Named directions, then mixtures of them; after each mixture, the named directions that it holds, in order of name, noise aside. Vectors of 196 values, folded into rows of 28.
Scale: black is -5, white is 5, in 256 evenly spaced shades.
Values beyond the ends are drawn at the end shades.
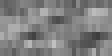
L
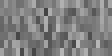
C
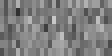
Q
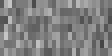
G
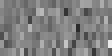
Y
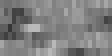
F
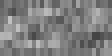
G, L.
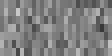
C, Q.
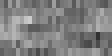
F, L, Q.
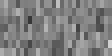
L, Q, Y.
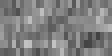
C, L, Q.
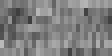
F, G, Y.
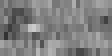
F.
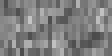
C, L, Q.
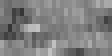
F.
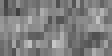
L, Q.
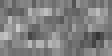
G, L.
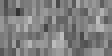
L, Q.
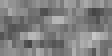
L.
